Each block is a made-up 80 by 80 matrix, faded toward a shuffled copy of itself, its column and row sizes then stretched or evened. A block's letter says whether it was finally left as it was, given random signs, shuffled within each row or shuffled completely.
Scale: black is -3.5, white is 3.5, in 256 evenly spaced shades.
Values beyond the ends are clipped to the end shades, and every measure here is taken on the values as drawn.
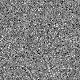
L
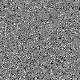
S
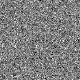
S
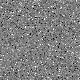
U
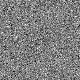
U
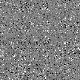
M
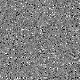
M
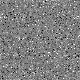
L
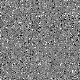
S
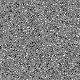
L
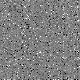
M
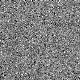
L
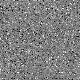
L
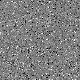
L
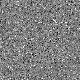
L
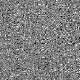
M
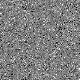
M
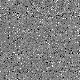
S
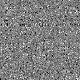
M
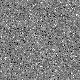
L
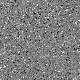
U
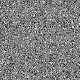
M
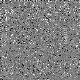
M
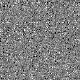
S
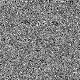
L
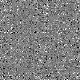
M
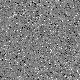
U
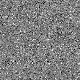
L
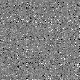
M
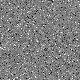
U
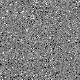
S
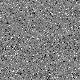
L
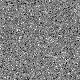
U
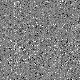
S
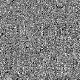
M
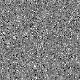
M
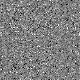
S
